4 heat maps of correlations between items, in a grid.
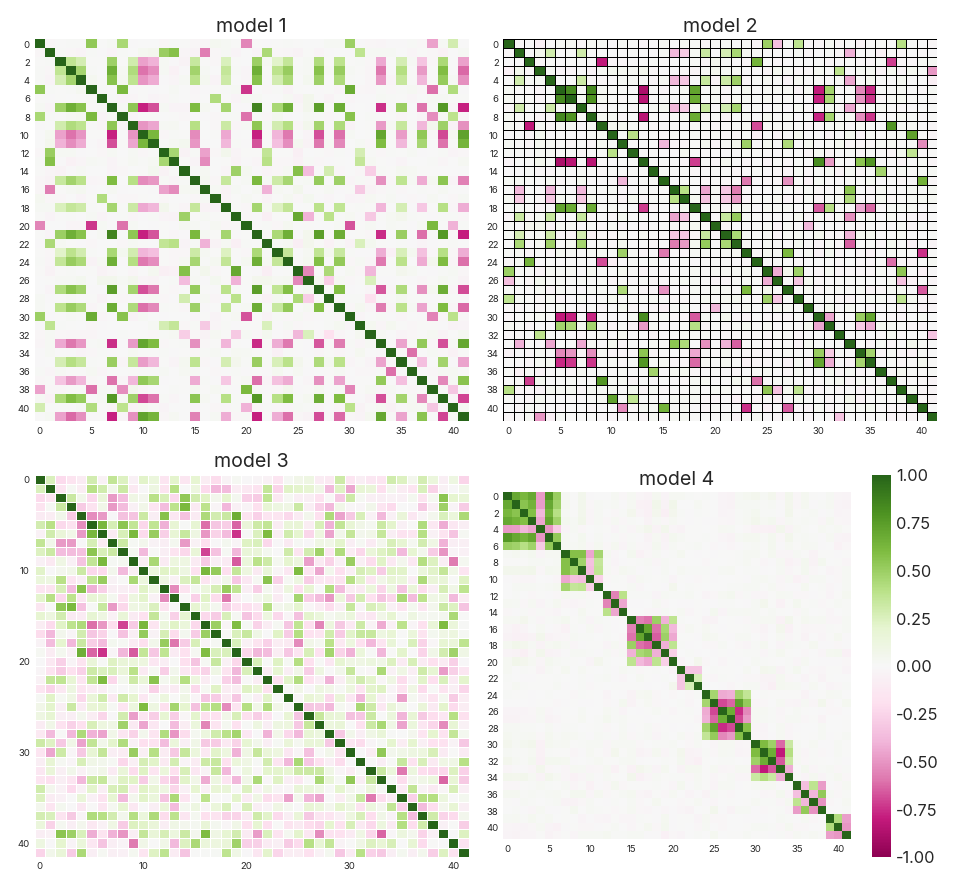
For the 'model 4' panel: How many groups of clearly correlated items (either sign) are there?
9
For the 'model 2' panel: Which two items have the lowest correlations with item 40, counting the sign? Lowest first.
23, 27
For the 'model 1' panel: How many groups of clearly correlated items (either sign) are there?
6
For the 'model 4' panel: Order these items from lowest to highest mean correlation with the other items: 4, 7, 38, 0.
4, 38, 7, 0
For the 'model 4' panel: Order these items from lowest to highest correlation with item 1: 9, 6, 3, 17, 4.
4, 17, 9, 6, 3
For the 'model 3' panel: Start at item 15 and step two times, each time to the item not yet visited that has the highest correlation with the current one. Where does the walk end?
19
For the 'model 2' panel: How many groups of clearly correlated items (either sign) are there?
9
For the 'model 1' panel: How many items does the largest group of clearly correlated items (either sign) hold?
19
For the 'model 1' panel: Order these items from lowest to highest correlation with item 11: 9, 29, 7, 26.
7, 29, 9, 26
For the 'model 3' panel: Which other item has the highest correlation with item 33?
30
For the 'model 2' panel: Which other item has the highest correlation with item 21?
22
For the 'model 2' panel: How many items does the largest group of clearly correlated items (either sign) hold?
9
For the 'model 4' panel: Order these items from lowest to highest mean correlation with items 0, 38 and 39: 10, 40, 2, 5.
10, 40, 2, 5
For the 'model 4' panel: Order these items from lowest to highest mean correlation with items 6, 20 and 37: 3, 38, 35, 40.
38, 40, 35, 3
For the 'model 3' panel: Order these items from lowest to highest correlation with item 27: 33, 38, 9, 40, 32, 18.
38, 9, 18, 40, 32, 33
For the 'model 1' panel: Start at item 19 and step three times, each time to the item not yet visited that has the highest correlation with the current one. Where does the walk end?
28
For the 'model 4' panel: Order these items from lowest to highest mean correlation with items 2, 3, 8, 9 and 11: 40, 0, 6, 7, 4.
4, 40, 6, 0, 7
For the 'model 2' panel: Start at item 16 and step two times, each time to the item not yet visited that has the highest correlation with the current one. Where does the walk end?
17
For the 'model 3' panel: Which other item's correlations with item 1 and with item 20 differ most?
17
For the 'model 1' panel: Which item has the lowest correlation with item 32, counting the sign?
25
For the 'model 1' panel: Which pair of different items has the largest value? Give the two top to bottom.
7, 21
